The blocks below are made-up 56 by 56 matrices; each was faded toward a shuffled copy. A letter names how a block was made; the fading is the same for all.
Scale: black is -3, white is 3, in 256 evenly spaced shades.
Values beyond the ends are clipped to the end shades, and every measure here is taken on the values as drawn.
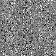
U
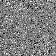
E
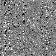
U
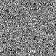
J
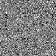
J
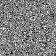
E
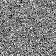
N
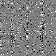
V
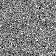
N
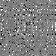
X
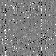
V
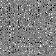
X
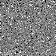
E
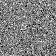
N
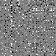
X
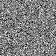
N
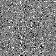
E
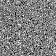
N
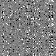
X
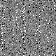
U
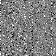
U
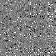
X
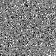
E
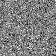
N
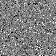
E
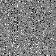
U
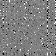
V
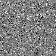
E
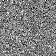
N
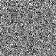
J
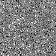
E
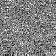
J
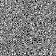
J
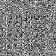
J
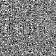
J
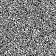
N
